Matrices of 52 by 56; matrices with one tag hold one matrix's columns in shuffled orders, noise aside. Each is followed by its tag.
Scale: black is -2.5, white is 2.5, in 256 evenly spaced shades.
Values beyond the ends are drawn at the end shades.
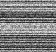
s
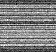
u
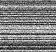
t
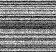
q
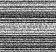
s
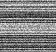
s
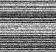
s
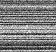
t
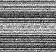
s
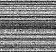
q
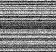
q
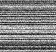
t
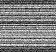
u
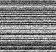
t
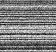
t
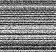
t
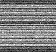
u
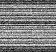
u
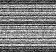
u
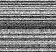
q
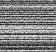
t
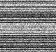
s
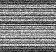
u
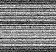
u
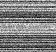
s
